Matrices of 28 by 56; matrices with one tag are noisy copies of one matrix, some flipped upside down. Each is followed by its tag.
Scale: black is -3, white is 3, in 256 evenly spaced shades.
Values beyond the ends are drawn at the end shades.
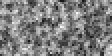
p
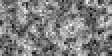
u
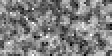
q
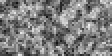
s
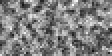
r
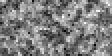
s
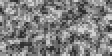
q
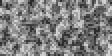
p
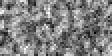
p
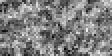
s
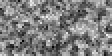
q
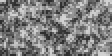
s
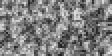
p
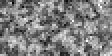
s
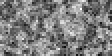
u
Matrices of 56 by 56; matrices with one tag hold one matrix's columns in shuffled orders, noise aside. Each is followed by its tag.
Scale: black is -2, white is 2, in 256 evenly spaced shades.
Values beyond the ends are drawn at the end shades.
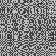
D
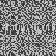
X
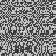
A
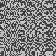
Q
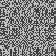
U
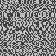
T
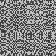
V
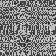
X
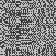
U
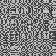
D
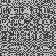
D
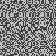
T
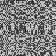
X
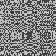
V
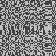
X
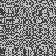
U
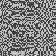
Q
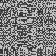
U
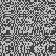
A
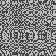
V
